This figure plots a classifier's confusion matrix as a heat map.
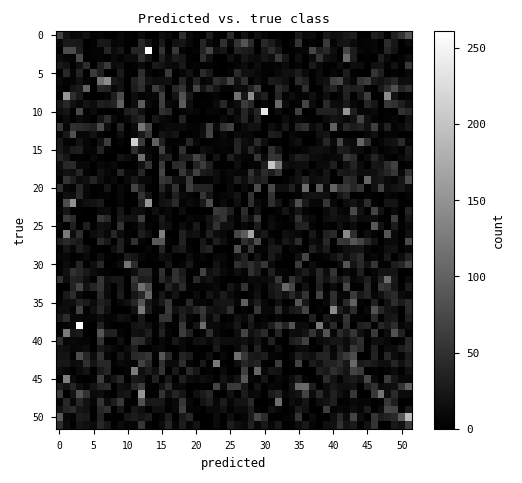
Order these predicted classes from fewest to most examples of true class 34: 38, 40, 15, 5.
5, 15, 40, 38
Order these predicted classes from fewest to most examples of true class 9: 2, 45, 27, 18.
2, 45, 27, 18
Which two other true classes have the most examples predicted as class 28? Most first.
26, 8
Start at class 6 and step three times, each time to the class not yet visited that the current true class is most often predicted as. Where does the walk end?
51
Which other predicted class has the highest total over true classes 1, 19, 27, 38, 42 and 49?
3
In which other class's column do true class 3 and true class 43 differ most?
23
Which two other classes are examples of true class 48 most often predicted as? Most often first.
32, 12
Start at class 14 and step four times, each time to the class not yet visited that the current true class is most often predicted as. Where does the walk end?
36
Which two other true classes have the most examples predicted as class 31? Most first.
17, 20
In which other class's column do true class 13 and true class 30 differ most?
10
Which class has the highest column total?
12
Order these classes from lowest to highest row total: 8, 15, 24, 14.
15, 24, 14, 8
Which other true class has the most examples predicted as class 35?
46
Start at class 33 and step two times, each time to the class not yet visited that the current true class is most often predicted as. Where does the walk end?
40
